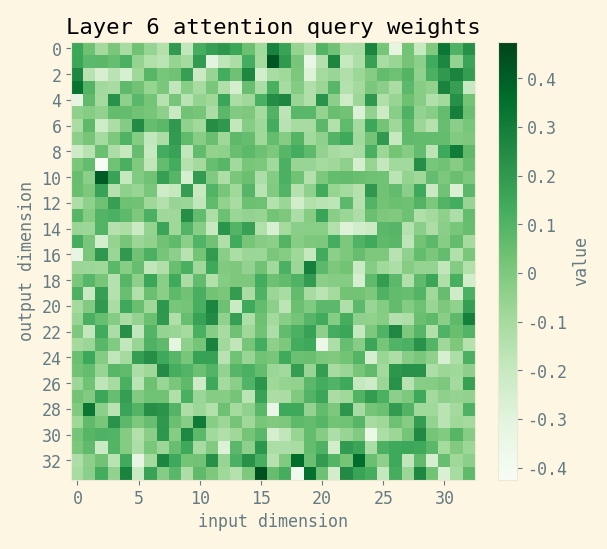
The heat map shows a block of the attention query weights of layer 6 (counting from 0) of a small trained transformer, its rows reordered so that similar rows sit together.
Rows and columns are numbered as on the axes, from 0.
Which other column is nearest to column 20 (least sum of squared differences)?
1
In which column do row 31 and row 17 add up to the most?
19
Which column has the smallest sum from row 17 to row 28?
16
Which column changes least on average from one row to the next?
15
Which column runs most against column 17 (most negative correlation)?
9
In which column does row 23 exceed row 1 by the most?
11
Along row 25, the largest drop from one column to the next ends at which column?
29
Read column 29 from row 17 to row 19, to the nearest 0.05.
-0.05 0.15 -0.1
